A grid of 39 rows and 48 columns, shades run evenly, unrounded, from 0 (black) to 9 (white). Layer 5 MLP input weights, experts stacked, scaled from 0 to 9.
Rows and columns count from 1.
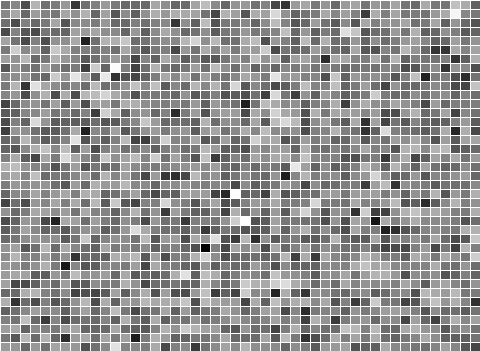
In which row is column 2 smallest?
34
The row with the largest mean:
2
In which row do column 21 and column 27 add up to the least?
28
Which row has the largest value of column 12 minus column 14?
8
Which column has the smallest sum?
23
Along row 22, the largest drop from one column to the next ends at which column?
25
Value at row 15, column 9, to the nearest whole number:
1
